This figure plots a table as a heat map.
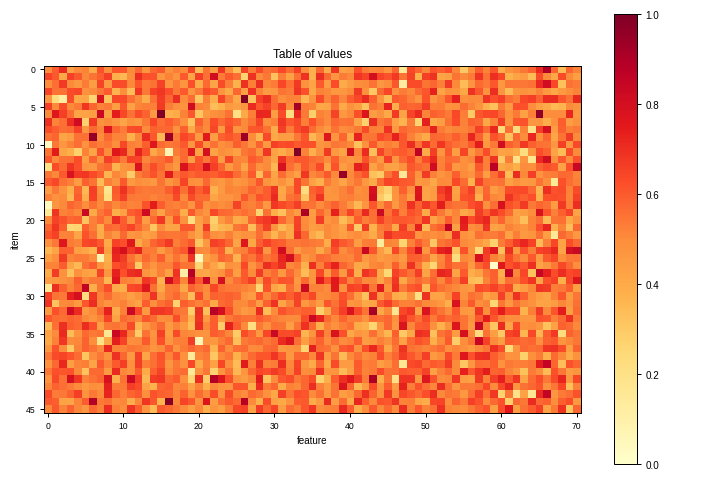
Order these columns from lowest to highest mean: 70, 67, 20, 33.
20, 67, 70, 33
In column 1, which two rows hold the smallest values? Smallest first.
4, 31
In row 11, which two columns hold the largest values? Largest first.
33, 49
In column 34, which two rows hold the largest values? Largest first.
19, 29
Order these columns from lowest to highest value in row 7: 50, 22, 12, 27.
12, 27, 22, 50
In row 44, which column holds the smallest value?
61
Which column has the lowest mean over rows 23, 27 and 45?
44
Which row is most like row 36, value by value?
25
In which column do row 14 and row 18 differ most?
0
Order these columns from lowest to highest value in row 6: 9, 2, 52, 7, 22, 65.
22, 52, 2, 9, 7, 65
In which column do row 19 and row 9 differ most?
6
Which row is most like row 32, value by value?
41
